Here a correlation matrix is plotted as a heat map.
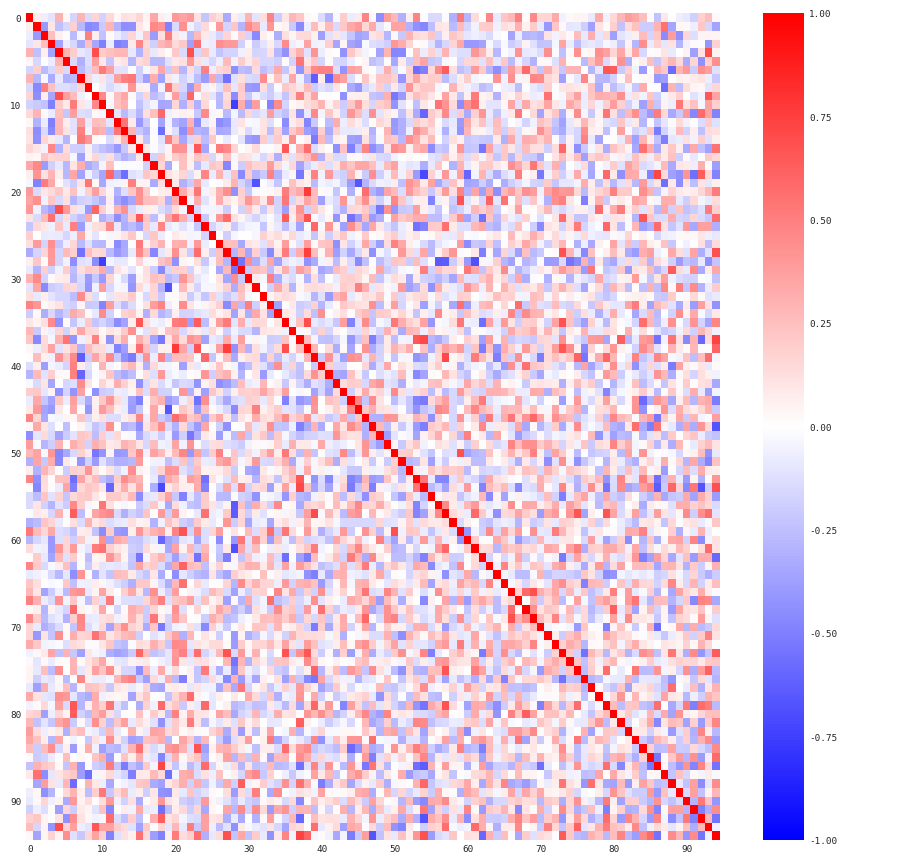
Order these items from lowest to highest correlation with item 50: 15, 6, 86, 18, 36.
6, 86, 36, 18, 15
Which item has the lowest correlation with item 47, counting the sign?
94
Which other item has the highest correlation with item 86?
18
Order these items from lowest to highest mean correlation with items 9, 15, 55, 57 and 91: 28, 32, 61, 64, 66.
28, 64, 32, 66, 61
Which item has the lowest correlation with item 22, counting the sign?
48
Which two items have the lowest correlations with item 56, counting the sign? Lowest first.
28, 53
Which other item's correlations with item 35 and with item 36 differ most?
73
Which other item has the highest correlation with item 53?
37
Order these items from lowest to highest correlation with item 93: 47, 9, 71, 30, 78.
30, 47, 78, 71, 9
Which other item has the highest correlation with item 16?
39
